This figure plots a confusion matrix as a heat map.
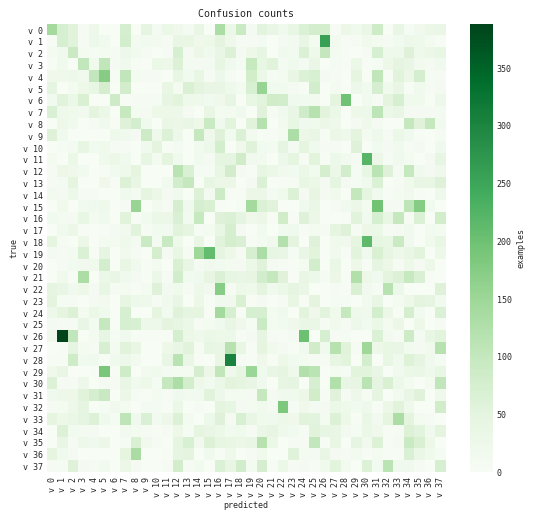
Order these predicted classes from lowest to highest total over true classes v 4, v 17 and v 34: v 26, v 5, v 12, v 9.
v 9, v 26, v 12, v 5
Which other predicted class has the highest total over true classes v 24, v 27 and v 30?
v 37
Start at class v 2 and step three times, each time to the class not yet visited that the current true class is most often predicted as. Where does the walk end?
v 7
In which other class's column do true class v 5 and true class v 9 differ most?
v 20
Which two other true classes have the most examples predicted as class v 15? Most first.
v 19, v 8
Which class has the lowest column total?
v 6
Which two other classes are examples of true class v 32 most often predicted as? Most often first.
v 22, v 37
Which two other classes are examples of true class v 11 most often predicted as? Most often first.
v 30, v 18
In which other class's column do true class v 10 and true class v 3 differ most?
v 5
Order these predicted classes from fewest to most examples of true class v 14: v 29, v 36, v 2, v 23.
v 36, v 2, v 23, v 29
